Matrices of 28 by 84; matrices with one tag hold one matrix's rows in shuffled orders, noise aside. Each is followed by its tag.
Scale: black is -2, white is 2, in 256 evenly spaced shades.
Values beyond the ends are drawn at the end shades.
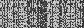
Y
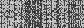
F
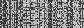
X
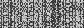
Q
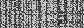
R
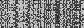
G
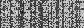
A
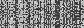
G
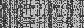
X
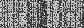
Y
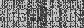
Y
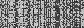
G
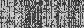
F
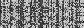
A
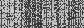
F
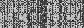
Y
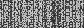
Q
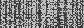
R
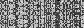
G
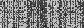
Y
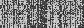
Y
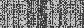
Y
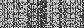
Y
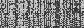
G
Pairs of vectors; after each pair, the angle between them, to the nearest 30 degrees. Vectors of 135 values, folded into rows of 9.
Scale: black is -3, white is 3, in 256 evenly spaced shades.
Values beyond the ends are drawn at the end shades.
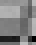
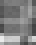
150 degrees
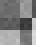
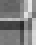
60 degrees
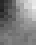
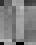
90 degrees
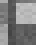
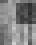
150 degrees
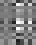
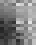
60 degrees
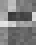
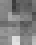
120 degrees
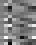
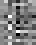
90 degrees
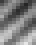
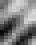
120 degrees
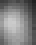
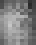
30 degrees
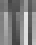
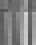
30 degrees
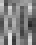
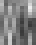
30 degrees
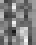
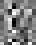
120 degrees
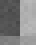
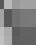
90 degrees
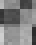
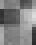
30 degrees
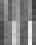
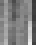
60 degrees
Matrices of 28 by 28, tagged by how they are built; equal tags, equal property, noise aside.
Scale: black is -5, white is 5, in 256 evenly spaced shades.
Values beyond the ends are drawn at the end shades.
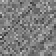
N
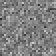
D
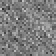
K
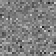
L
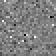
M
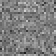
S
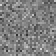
D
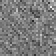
K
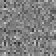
S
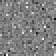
M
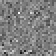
L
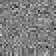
S
